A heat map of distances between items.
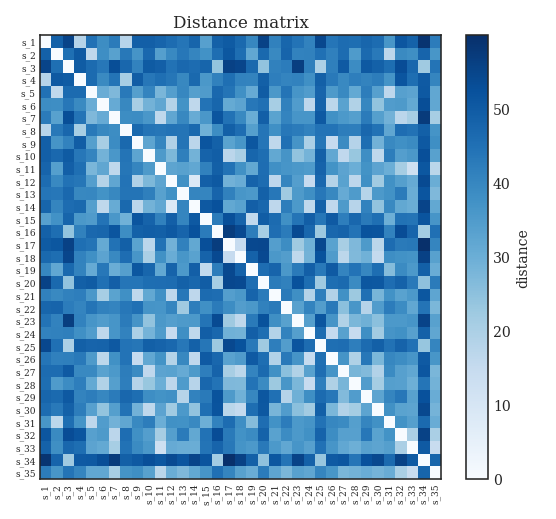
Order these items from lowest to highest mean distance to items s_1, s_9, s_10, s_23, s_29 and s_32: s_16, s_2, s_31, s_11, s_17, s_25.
s_17, s_11, s_31, s_2, s_25, s_16
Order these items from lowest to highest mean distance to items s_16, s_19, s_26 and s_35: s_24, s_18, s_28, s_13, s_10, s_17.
s_28, s_24, s_13, s_10, s_18, s_17
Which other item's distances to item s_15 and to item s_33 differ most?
s_11
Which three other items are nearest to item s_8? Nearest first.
s_1, s_4, s_15
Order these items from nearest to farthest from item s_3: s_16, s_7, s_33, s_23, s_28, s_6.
s_16, s_28, s_6, s_33, s_7, s_23
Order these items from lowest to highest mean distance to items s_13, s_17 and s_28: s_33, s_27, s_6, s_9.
s_27, s_6, s_9, s_33
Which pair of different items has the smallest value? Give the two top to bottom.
s_12, s_14
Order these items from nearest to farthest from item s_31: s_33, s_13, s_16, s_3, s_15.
s_15, s_33, s_13, s_16, s_3
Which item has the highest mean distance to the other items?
s_34
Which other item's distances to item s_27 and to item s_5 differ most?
s_2
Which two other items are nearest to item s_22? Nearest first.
s_29, s_13
